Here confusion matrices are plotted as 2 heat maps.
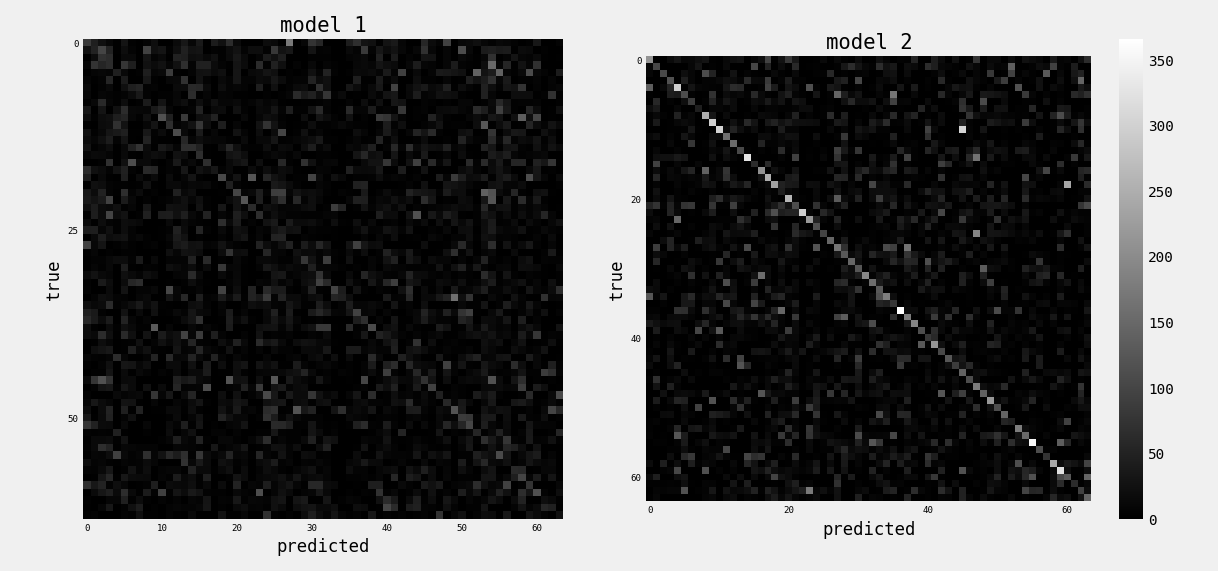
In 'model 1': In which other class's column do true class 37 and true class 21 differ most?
54
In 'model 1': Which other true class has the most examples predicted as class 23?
60
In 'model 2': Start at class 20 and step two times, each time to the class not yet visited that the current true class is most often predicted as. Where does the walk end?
37
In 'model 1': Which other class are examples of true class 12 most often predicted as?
26
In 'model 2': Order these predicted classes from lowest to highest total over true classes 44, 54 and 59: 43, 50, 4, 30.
43, 50, 30, 4
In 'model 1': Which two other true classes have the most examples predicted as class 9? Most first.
38, 47
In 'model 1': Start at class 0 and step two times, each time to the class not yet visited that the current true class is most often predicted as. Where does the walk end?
36
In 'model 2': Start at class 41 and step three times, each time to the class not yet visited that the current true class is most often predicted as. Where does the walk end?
45
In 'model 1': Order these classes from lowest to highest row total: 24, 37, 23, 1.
24, 37, 23, 1
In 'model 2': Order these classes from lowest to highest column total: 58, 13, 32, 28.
58, 13, 32, 28
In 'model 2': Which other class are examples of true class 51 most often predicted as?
33
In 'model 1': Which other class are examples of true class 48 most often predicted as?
43
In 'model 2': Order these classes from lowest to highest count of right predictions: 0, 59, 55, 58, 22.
0, 58, 22, 59, 55
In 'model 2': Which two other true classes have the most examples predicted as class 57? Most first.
2, 16
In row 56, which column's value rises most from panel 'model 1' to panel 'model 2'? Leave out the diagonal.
11
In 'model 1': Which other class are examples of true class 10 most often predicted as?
58
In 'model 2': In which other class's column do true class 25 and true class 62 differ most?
47
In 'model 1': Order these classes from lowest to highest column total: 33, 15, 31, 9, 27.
33, 9, 27, 31, 15
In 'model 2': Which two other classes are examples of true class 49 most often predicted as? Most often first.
9, 21
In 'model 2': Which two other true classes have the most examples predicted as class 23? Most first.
62, 4
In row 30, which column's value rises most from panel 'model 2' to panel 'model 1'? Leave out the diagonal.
18
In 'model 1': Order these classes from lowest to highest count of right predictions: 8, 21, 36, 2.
8, 2, 36, 21
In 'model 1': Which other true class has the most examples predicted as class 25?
45
